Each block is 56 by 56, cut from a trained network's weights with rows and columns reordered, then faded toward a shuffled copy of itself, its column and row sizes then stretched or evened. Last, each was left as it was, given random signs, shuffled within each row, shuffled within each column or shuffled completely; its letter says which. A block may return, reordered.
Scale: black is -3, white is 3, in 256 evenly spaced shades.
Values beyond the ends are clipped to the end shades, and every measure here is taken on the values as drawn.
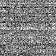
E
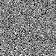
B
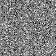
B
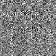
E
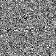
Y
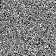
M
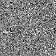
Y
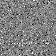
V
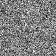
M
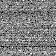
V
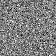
M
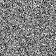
V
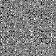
E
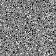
B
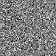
Y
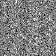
B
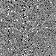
B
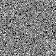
B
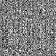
E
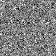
V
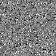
V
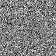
V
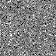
Y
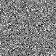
V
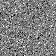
M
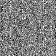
B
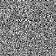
E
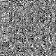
E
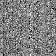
B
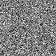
M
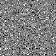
E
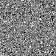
Y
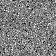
M
